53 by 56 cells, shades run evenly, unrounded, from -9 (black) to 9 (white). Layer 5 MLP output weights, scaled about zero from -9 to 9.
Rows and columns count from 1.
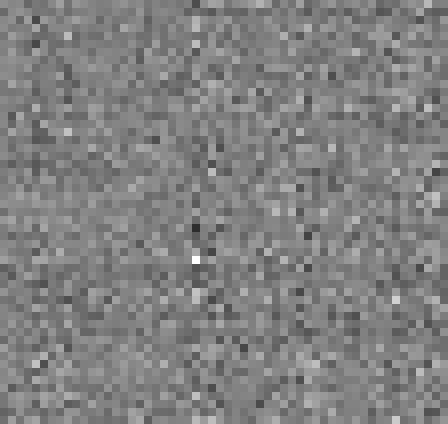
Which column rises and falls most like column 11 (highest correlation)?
29
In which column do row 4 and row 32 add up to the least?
27
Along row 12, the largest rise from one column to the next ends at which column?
34
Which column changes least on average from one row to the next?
11
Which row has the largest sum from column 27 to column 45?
14
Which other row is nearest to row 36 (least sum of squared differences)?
18
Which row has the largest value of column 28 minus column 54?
41
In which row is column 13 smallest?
40
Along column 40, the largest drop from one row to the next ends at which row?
22
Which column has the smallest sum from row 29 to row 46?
35
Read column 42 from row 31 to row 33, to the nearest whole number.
2 2 0
